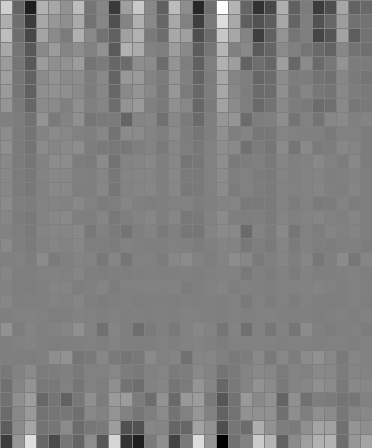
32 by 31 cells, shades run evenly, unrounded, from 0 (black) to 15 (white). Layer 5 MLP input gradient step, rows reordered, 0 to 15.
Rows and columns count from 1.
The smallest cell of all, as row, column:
32, 19
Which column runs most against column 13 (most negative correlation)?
8
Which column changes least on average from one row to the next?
2
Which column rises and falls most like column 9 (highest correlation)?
5
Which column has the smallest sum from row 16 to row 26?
21
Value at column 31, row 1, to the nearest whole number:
6
